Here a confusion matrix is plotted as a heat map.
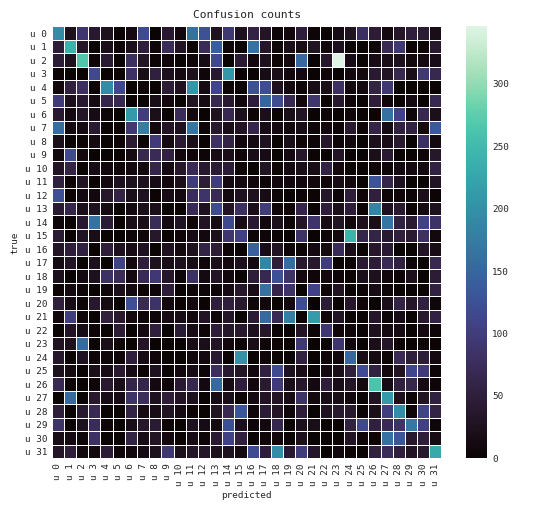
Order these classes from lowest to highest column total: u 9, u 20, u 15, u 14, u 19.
u 9, u 19, u 15, u 20, u 14
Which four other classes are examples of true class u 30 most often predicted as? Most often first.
u 27, u 28, u 14, u 3
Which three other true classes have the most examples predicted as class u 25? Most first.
u 29, u 0, u 15
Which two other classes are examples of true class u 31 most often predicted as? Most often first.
u 18, u 16
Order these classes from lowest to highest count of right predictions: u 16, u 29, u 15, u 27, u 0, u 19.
u 19, u 15, u 16, u 29, u 0, u 27
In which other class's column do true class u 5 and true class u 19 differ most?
u 0
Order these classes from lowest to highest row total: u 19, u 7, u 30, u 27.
u 19, u 30, u 27, u 7
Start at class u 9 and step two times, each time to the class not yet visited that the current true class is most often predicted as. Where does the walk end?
u 16
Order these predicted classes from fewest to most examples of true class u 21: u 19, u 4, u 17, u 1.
u 4, u 1, u 17, u 19
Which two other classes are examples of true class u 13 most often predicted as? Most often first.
u 26, u 17
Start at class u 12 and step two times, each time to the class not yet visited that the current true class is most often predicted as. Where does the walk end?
u 11
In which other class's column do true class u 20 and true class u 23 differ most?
u 2
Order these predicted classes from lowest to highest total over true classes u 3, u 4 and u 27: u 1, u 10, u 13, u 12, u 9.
u 12, u 10, u 9, u 13, u 1
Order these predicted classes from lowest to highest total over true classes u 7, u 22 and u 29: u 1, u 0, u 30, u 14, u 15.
u 1, u 15, u 30, u 14, u 0
